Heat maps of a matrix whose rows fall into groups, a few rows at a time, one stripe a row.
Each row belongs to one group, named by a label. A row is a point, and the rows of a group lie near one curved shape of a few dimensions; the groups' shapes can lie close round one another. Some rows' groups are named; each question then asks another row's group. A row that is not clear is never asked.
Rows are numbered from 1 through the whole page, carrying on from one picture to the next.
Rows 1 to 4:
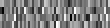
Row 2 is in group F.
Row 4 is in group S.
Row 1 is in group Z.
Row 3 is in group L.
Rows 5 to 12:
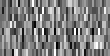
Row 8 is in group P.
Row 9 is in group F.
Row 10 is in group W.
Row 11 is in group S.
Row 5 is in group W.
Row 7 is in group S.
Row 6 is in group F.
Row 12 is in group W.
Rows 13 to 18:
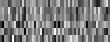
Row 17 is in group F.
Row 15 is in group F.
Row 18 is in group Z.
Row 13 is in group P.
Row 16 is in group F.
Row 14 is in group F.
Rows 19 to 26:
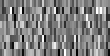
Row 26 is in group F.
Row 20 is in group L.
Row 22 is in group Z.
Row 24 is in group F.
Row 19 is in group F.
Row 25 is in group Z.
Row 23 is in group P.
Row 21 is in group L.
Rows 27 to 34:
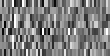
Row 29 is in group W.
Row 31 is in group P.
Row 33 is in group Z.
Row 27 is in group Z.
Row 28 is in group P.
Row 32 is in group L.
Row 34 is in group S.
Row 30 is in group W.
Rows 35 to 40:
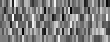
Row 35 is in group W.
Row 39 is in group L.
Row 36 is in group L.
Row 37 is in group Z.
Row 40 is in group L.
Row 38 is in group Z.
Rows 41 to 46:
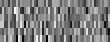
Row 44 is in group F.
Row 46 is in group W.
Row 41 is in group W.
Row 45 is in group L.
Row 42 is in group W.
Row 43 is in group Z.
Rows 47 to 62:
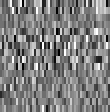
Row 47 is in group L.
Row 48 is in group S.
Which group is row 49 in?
F
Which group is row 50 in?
W
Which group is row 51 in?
S
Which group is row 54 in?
F
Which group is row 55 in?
L
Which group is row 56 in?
W
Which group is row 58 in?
Z
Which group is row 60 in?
F
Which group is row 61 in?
Z
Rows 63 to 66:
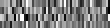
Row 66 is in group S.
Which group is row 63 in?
L
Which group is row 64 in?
L
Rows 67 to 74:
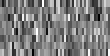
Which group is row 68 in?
L
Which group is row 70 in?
W
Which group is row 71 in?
W
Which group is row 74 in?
Z
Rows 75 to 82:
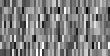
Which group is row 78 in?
S
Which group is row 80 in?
P
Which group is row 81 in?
F
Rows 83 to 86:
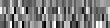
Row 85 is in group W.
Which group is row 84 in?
Z
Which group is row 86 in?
L
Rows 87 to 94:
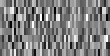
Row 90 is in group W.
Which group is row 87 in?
Z
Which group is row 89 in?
L
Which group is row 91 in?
Z
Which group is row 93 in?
L
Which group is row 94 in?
P
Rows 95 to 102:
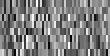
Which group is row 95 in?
S
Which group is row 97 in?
W
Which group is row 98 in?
F
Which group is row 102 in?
Z
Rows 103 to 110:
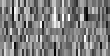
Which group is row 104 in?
W
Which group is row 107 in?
L
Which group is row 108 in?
S
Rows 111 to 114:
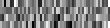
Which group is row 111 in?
W
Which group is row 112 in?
S
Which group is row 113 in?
F
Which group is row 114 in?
Z
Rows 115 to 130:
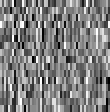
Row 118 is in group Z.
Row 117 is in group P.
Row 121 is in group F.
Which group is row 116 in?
S
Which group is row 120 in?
S
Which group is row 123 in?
Z
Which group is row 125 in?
Z
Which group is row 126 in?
L
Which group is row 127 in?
W
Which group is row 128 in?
L
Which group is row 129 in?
L
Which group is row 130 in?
F
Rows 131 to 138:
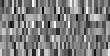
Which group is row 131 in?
Z
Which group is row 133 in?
F
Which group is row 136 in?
S
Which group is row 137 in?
Z
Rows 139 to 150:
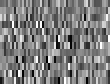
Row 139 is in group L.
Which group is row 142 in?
S
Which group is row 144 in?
Z
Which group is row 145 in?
L
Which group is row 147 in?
W
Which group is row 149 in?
W
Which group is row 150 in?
F
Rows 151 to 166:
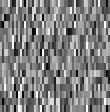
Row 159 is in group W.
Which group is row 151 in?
F
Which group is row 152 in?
Z
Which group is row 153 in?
F
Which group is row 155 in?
Z
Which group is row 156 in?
L
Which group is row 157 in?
Z
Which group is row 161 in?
F
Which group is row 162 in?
L
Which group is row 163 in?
P
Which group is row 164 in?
W
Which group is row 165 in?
F
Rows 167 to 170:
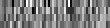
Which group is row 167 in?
L
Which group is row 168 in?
Z
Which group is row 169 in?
L
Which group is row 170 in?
L
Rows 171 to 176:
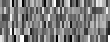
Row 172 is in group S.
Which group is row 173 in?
L
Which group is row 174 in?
L
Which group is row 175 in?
W
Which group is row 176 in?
Z
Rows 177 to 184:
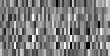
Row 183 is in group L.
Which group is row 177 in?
S
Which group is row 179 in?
W
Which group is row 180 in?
P
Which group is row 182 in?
Z
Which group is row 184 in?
Z
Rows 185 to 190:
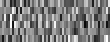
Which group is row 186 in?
L
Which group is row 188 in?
W
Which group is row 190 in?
P
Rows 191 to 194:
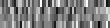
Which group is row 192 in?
S
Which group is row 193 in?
Z
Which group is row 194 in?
L
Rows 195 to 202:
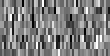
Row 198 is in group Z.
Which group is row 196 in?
L
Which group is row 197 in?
W
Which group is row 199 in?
W
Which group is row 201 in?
S
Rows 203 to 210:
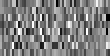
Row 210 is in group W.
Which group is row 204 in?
Z
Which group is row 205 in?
L
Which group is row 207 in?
L
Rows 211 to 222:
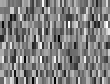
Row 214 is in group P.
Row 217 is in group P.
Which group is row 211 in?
S
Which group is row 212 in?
L
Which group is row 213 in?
F
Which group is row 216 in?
F
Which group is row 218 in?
Z
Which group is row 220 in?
P
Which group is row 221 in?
Z
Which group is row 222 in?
P
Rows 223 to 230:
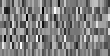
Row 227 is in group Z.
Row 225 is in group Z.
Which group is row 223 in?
F
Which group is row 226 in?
S
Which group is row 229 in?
P
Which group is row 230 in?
L
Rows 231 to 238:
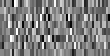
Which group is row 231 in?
W
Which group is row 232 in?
S
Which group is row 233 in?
L
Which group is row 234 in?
W
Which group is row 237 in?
F
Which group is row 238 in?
W
